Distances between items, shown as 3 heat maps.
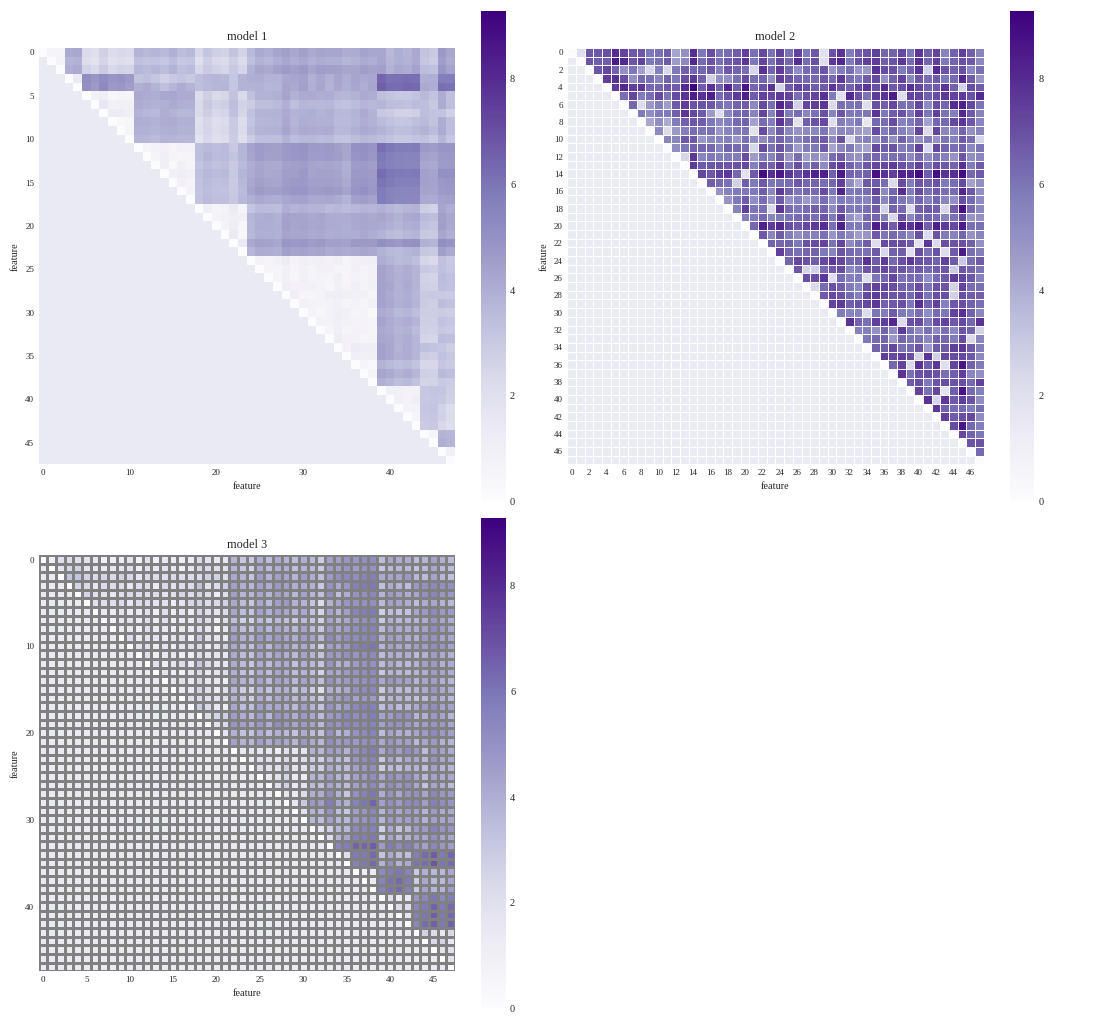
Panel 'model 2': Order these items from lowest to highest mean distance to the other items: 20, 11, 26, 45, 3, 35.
11, 26, 3, 35, 20, 45
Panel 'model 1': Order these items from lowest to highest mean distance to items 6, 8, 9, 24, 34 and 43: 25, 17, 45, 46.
25, 45, 46, 17
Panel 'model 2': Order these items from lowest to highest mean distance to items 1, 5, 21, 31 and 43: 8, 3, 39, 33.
39, 8, 33, 3
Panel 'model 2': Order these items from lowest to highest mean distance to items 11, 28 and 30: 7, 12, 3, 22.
12, 7, 3, 22
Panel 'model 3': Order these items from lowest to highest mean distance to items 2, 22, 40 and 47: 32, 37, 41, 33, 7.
7, 32, 41, 33, 37
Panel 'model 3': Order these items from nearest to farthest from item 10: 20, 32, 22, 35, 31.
20, 32, 31, 22, 35
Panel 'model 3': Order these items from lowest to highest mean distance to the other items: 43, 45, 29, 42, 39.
29, 39, 43, 42, 45
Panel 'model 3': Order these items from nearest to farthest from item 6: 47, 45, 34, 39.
39, 34, 47, 45
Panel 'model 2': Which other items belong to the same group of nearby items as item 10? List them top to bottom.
32, 47
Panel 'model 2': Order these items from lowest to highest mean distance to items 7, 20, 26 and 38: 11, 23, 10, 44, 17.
17, 11, 10, 23, 44
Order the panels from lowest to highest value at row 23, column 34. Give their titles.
model 3, model 1, model 2
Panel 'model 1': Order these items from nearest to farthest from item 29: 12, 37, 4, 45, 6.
37, 45, 6, 4, 12
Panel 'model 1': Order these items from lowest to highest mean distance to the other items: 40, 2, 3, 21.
21, 2, 40, 3
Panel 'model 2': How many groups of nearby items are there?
15
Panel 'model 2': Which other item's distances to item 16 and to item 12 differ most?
13
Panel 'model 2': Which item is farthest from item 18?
45
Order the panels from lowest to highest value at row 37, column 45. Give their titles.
model 1, model 3, model 2
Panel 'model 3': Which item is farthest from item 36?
33
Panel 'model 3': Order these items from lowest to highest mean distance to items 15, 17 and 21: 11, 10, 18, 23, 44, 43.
11, 10, 18, 23, 43, 44
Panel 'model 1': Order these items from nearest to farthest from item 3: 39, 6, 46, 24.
24, 6, 46, 39
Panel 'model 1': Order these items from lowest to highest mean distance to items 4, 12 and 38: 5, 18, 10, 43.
18, 10, 5, 43
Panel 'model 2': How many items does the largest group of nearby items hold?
5
